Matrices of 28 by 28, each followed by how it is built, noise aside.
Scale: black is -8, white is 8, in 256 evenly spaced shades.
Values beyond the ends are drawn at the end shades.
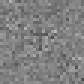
block diagonal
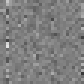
uneven columns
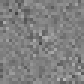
block diagonal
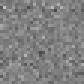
uneven rows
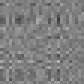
low rank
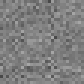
low rank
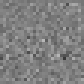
uneven rows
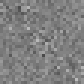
block diagonal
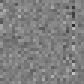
uneven columns
